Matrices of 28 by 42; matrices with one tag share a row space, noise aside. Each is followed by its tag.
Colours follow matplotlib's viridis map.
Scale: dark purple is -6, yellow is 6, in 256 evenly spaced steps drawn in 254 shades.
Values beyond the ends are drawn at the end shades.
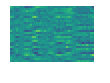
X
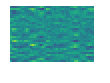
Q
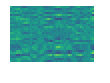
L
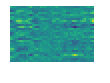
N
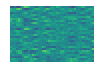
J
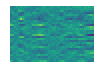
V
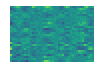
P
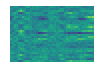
V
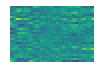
N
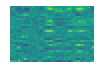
L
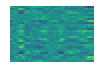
V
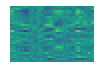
L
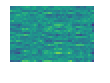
L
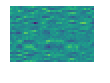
J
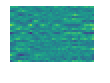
N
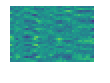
X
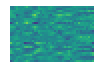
X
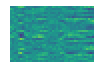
V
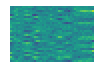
X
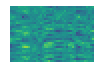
L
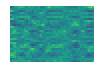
Q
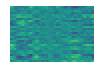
N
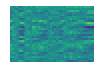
V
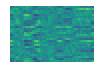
X
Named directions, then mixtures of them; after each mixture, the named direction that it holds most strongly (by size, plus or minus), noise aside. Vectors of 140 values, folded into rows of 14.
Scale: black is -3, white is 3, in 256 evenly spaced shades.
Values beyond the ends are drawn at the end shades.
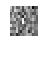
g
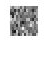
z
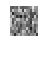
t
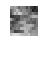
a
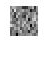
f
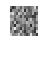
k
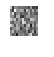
g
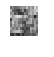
a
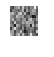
k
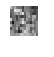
a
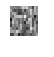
t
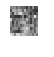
a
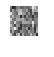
k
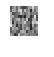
t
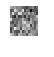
f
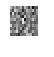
g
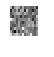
z
